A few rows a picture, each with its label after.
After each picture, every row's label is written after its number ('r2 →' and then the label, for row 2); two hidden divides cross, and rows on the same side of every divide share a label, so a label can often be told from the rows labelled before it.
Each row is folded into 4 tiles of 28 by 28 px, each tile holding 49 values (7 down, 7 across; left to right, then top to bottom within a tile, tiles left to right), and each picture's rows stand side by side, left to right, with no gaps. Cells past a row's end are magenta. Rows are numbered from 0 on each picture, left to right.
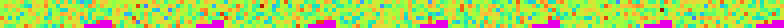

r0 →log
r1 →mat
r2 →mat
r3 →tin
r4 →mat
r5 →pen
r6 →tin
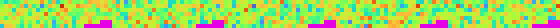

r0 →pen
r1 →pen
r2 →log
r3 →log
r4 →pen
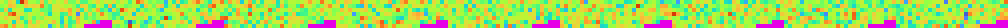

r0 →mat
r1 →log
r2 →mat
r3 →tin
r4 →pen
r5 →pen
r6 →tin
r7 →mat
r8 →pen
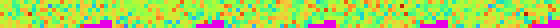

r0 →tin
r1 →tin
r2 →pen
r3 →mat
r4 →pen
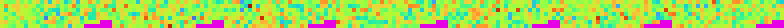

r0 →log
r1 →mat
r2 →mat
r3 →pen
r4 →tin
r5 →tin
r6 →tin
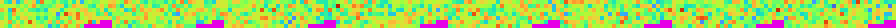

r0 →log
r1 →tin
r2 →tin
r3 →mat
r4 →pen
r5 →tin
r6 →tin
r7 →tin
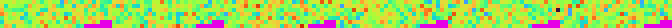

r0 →tin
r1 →tin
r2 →log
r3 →tin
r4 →mat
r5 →mat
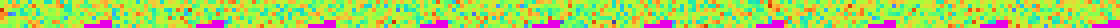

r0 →log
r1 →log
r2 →mat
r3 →mat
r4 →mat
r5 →mat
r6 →mat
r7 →pen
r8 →mat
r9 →pen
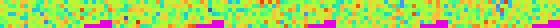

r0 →pen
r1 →pen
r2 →pen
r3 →log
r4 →mat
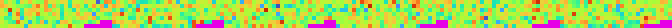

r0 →pen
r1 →pen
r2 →mat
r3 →log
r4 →pen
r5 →pen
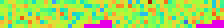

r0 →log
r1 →pen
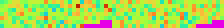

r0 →pen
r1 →log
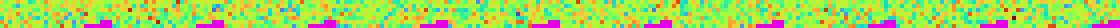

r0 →pen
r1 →mat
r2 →log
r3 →log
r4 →pen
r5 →mat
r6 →log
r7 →tin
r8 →tin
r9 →tin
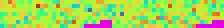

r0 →mat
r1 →log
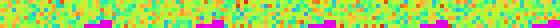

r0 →tin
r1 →pen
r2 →mat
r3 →tin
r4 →mat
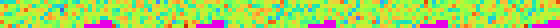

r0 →pen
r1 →mat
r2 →mat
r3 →tin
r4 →log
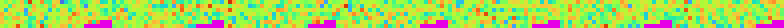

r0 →log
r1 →tin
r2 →tin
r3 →pen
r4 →pen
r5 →tin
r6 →log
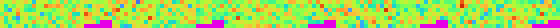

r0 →log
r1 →tin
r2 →mat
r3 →tin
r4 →mat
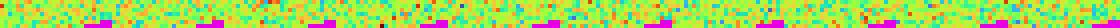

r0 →tin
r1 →mat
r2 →pen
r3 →mat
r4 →pen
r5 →pen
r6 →pen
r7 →pen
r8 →mat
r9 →mat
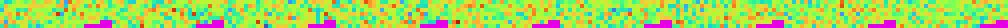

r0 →pen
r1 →mat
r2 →log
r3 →log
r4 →log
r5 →log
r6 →pen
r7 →log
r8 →mat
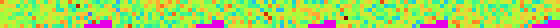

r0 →tin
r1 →log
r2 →pen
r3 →tin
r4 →pen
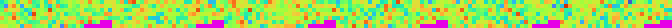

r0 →mat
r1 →pen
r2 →tin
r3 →pen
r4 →mat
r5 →pen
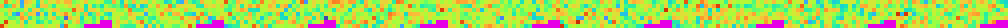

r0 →mat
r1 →log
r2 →log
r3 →pen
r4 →tin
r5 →tin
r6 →mat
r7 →mat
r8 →tin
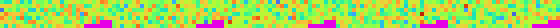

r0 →log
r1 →log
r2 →mat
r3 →pen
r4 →mat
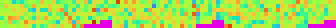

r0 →pen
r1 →tin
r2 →mat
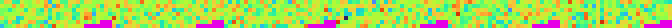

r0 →log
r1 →log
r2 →pen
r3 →log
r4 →pen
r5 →tin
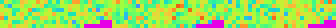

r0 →pen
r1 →tin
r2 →pen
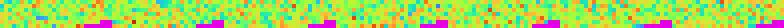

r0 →log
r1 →mat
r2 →log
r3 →mat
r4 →tin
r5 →tin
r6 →tin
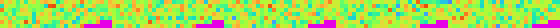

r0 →pen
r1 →pen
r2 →log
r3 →tin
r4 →mat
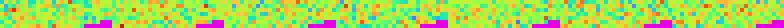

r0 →mat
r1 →pen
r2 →mat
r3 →pen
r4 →tin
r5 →log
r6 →pen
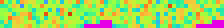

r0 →mat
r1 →log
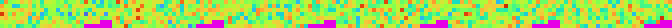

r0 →tin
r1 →tin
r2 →mat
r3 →mat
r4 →log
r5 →log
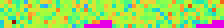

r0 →tin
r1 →pen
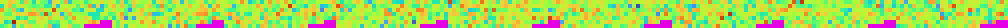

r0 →tin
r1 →pen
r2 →pen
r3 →pen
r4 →log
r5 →mat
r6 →tin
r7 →pen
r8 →log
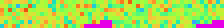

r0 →tin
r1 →mat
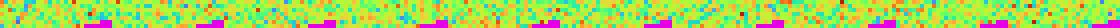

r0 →pen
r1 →tin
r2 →log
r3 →pen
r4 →tin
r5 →pen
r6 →mat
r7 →log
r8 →tin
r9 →pen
